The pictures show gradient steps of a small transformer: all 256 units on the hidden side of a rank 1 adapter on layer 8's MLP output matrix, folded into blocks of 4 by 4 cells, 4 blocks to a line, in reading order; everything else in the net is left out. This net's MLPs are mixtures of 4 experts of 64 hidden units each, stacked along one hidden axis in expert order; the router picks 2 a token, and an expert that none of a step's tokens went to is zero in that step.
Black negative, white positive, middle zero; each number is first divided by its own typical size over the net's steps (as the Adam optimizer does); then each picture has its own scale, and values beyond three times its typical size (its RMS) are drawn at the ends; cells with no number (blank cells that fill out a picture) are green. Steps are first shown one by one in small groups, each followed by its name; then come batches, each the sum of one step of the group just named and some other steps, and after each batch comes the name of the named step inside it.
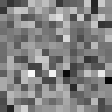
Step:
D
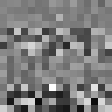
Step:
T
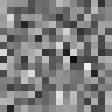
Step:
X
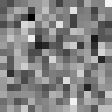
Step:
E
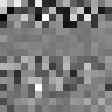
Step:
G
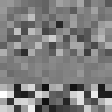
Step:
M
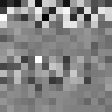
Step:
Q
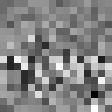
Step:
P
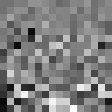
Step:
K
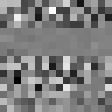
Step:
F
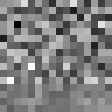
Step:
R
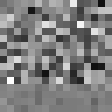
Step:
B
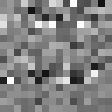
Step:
B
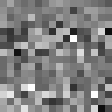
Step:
M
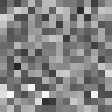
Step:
M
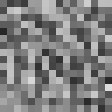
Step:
D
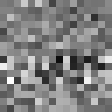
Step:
R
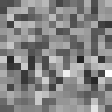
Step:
P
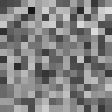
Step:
B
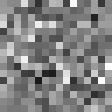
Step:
P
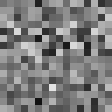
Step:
T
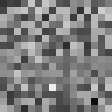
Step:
T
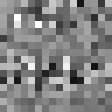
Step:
F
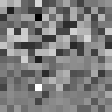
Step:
G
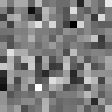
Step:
G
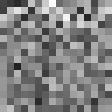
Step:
T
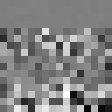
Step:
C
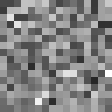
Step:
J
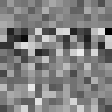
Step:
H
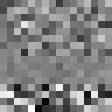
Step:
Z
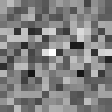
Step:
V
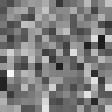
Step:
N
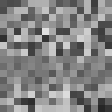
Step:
C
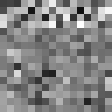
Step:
Z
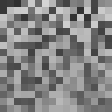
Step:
J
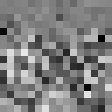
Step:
N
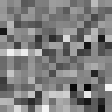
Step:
N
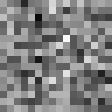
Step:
V
